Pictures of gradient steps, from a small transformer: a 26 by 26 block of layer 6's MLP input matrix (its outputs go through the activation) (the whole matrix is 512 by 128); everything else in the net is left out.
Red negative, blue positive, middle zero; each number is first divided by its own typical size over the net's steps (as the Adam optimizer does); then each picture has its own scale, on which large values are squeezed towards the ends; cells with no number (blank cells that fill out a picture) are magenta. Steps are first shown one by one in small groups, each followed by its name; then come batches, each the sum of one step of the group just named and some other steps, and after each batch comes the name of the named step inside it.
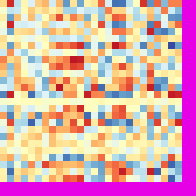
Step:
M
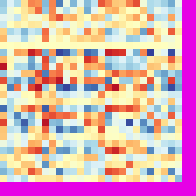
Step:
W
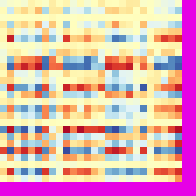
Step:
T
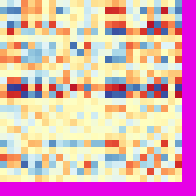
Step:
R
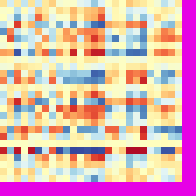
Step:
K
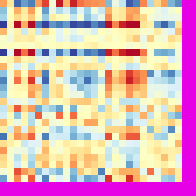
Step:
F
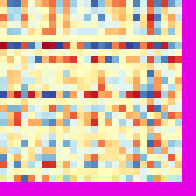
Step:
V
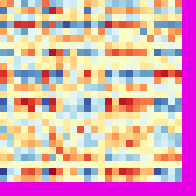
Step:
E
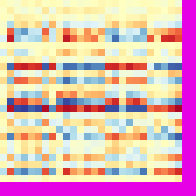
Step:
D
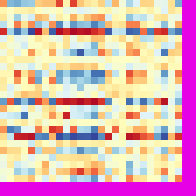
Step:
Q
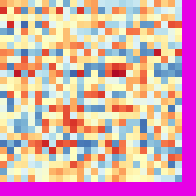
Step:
M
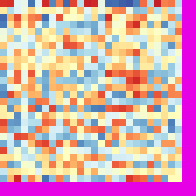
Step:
F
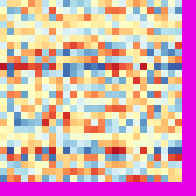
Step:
W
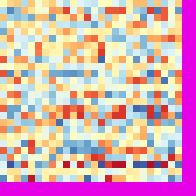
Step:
K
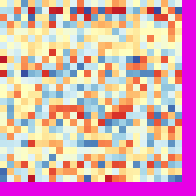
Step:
E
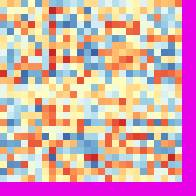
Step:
E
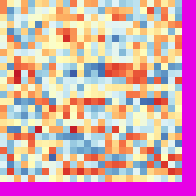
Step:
Q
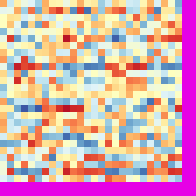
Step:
D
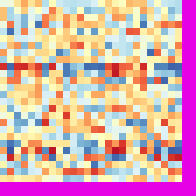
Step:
W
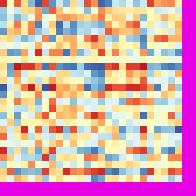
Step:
K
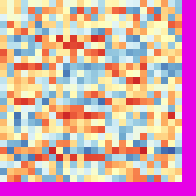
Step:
K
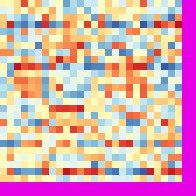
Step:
M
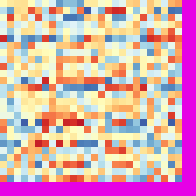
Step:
W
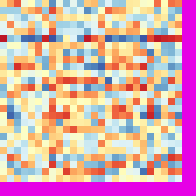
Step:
M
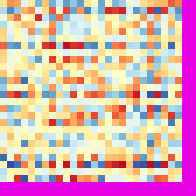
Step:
V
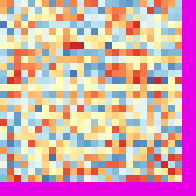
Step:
F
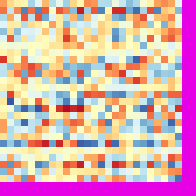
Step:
D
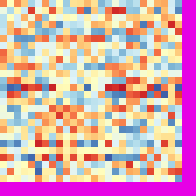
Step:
R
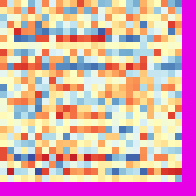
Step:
T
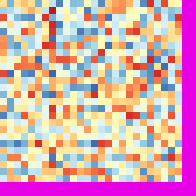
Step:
V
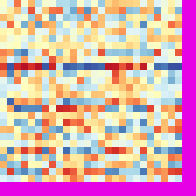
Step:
D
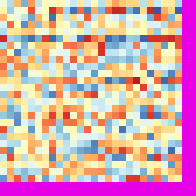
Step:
K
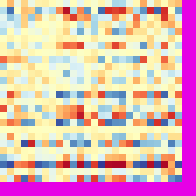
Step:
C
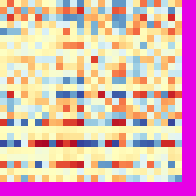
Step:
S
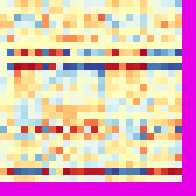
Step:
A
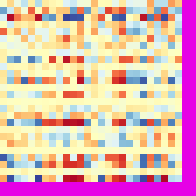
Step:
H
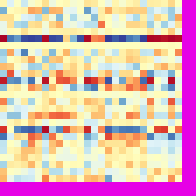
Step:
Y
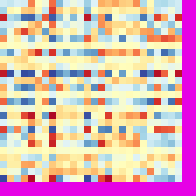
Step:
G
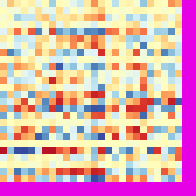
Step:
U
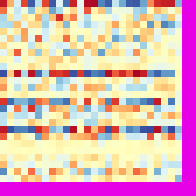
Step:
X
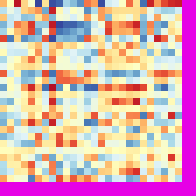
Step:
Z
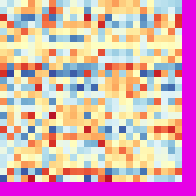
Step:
G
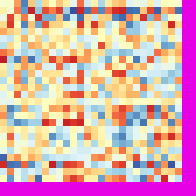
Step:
H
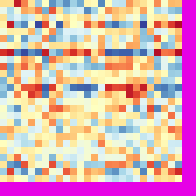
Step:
Z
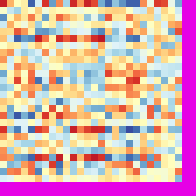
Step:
X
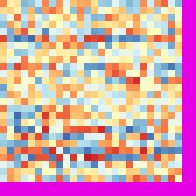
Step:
Y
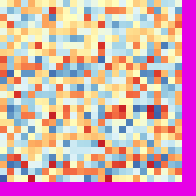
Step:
G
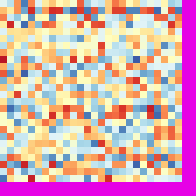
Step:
G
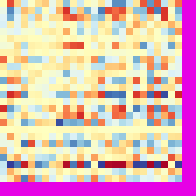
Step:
C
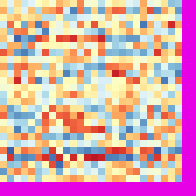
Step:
H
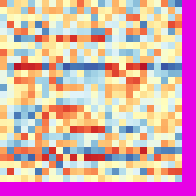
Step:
A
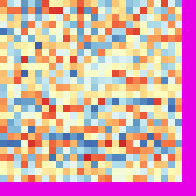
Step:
G
